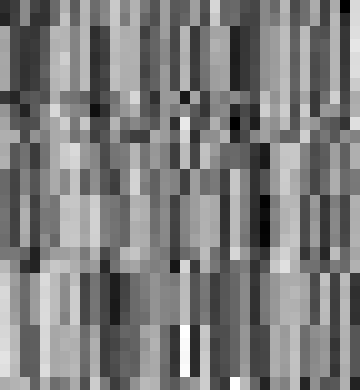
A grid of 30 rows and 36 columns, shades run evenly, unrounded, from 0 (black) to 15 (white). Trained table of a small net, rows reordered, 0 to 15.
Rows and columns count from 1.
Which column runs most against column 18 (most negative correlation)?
7
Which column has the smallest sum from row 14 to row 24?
26
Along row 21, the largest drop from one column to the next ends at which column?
20
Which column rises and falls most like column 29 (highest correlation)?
14
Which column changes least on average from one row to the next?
17
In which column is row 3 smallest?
24
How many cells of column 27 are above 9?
4
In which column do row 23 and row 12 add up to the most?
8
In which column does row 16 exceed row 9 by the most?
10
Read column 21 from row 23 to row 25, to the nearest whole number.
7 7 7
